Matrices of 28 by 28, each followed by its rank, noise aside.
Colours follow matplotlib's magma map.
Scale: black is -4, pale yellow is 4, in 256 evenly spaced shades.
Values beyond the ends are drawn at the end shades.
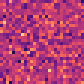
eight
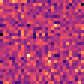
six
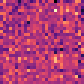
six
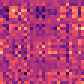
four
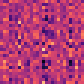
three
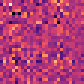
four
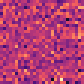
eight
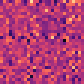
six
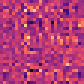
six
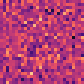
eight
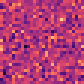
eight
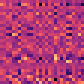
three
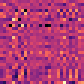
three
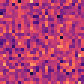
eight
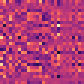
three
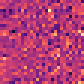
six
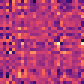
three
